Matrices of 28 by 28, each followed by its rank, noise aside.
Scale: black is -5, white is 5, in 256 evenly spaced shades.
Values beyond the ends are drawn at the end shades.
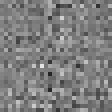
six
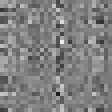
four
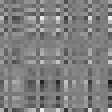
one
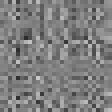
four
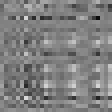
two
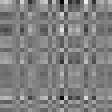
one
